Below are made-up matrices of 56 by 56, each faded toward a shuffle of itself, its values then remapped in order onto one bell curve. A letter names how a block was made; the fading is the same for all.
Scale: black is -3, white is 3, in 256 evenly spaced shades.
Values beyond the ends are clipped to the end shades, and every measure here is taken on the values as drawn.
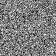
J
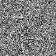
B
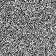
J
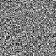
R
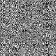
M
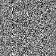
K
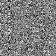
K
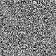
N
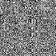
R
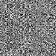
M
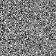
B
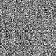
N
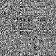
M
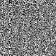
B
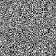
M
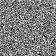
J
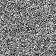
J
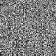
N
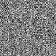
N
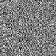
R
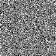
B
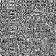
M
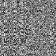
M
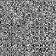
M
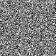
K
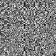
M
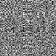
R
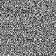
R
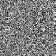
N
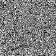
B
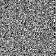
B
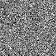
B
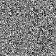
B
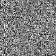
K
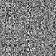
M
